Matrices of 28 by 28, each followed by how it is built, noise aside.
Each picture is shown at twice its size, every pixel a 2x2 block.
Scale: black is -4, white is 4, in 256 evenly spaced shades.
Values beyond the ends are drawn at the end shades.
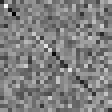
diagonal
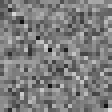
diagonal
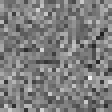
noise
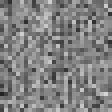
blocks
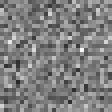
repeating columns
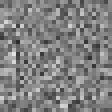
blocks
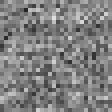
blocks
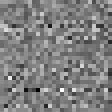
uneven rows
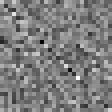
diagonal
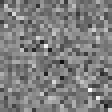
diagonal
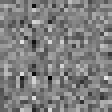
low rank
